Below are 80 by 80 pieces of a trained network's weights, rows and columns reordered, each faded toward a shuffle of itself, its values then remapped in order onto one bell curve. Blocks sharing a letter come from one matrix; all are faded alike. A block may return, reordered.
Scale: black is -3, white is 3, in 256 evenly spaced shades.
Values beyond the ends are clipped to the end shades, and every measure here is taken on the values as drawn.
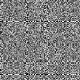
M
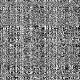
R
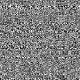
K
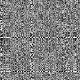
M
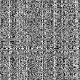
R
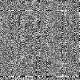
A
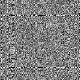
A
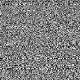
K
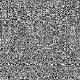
K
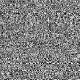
K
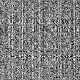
R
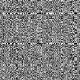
M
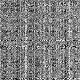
R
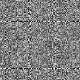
M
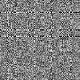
A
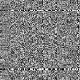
A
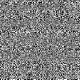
K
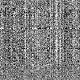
R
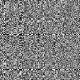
A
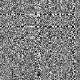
A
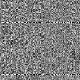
A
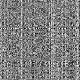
R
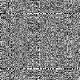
M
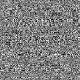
K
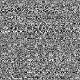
K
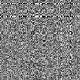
A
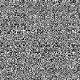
K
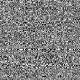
K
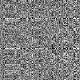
A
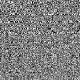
K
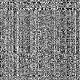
R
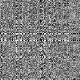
M
